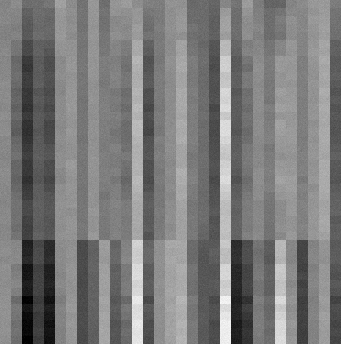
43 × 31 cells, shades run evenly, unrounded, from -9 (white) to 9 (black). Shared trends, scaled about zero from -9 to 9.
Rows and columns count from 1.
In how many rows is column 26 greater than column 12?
5
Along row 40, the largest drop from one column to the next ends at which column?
21
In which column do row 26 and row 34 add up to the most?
3
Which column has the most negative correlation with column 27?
2
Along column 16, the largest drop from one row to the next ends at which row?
31
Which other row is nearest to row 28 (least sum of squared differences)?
29
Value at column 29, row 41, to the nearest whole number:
0
